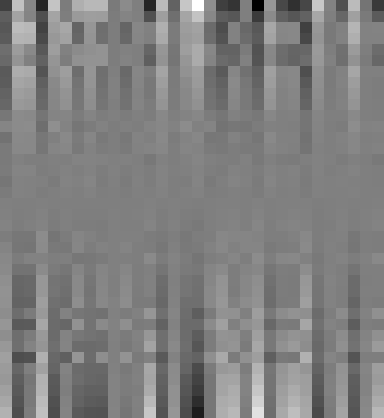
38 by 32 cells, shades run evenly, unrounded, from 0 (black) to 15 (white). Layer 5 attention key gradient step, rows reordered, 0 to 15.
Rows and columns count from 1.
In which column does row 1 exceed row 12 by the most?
17
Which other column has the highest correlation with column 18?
11
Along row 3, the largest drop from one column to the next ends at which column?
4
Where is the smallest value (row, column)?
1, 22
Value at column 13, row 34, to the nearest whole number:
10
